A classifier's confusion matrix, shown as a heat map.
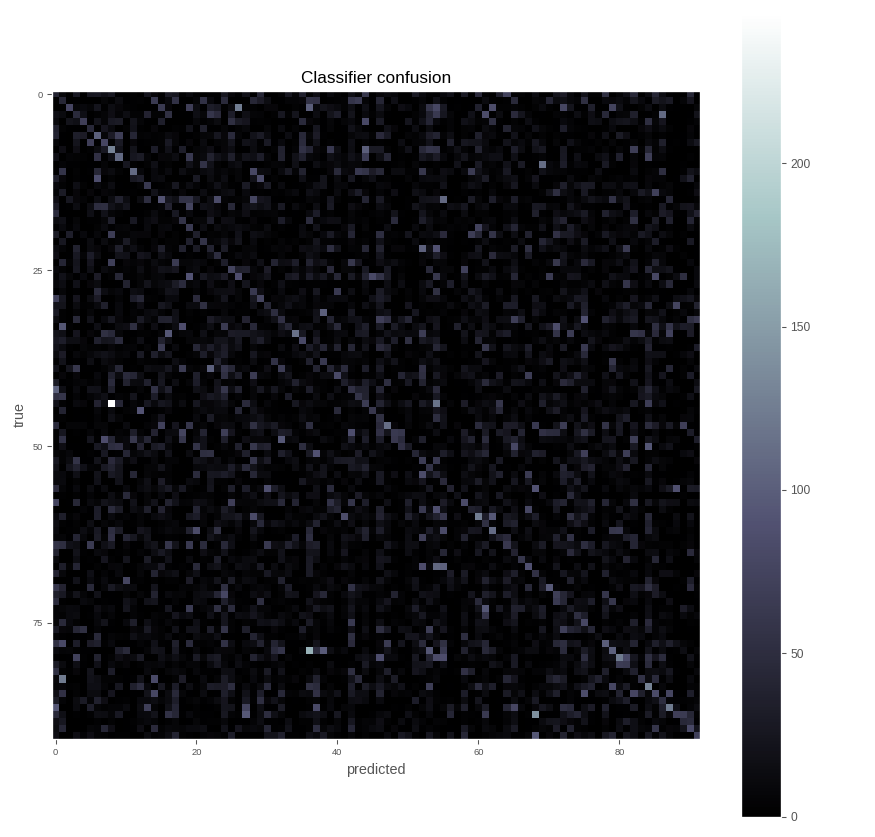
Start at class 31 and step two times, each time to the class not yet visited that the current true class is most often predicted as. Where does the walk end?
79
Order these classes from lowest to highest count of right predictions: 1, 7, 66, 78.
1, 66, 7, 78
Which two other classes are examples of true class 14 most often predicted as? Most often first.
85, 71
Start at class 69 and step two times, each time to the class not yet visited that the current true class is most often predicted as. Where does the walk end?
21
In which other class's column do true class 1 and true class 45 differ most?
12
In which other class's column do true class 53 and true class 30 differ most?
88
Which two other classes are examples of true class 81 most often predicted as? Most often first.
80, 84
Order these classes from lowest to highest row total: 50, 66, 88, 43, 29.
66, 43, 29, 50, 88
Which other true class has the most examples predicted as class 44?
8
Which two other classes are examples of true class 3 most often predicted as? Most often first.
86, 61
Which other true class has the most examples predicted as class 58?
25
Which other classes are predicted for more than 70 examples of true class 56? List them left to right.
30, 68, 88
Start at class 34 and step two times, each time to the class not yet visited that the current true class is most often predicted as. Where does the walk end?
19
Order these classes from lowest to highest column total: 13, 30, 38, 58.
38, 13, 30, 58
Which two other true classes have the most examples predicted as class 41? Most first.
60, 39
